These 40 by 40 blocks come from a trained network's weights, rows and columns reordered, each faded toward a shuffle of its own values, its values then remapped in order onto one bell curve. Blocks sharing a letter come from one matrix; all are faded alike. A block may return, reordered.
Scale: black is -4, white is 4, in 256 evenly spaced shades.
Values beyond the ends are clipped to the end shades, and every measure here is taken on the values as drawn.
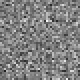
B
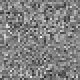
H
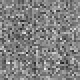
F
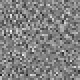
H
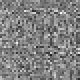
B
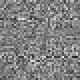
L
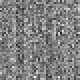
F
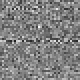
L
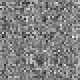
F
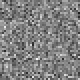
B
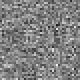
H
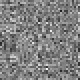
H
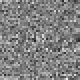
L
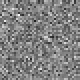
B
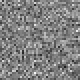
H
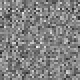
F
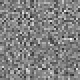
B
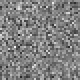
L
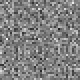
B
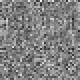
L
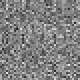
H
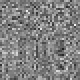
B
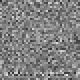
L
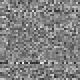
L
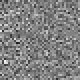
H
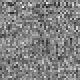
B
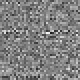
L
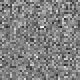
H
